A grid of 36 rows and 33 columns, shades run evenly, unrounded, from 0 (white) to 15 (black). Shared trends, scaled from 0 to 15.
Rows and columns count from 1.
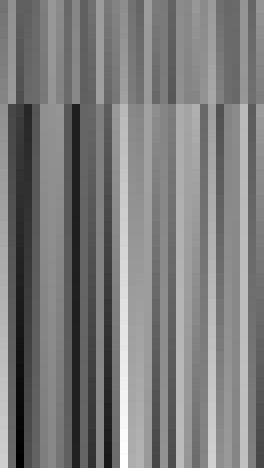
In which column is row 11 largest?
10
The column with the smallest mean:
16
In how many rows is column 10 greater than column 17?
28
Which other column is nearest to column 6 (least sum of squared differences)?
8
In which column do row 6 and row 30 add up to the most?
3
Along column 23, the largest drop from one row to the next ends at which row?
9
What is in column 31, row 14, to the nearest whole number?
4
